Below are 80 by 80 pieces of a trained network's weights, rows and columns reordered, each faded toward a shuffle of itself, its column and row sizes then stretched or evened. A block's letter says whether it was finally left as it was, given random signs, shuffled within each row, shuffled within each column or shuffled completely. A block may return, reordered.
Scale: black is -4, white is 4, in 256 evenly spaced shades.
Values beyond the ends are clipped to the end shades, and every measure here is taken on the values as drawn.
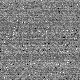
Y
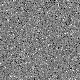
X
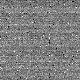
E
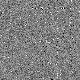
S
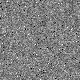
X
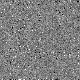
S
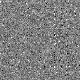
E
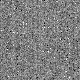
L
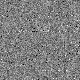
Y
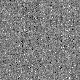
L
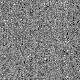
L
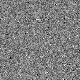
S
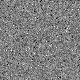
X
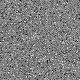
X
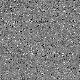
S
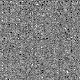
E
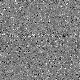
Y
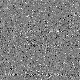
Y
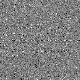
S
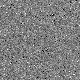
X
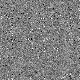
S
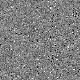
L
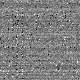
E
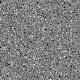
L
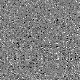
E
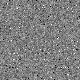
Y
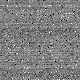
Y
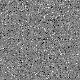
S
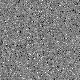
X
